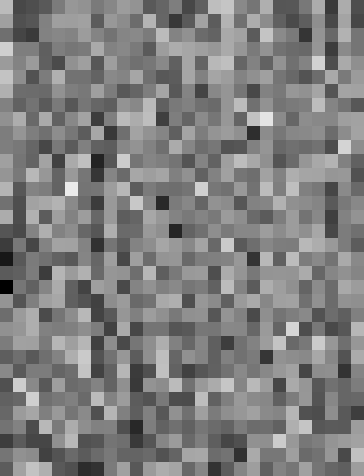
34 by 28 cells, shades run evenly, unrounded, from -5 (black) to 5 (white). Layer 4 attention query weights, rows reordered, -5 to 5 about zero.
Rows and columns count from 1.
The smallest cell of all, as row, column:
21, 1
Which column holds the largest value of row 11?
27
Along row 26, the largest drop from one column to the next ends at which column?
8
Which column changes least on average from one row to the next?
9
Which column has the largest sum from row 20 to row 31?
23
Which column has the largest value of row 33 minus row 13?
28
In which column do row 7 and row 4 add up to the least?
26
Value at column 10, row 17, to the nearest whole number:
-1
